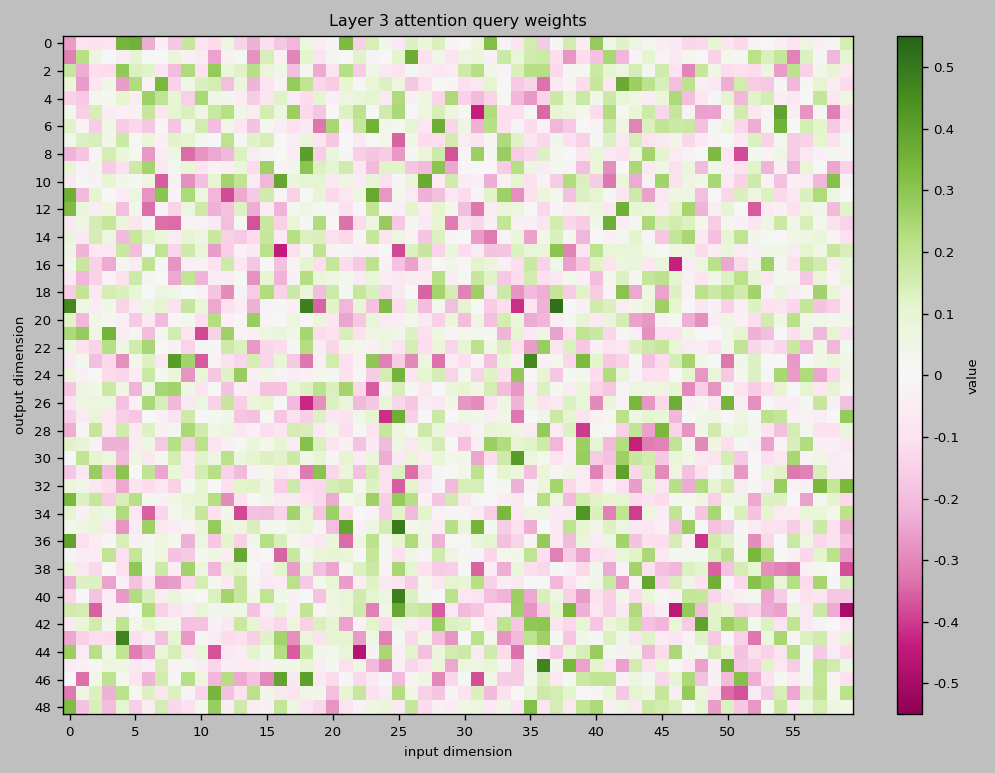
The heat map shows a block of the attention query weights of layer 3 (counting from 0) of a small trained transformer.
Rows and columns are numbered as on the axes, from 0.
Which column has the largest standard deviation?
25
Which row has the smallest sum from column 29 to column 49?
38
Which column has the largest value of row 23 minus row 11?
35
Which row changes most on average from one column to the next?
31
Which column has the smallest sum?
14
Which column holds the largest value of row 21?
3
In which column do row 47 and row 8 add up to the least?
51
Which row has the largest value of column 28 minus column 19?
6
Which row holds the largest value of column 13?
37
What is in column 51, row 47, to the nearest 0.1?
-0.4
